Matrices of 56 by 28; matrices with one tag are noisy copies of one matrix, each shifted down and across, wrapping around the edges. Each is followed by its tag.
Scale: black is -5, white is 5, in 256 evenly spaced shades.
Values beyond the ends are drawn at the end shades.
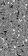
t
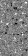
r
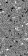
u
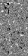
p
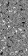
t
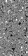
t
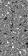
t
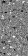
r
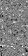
p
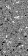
u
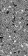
t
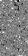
p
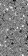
t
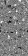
r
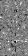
p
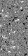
u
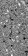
t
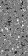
t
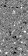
r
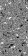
u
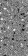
r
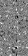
p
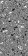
u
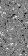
u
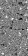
r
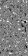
p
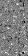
p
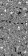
r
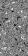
u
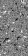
u
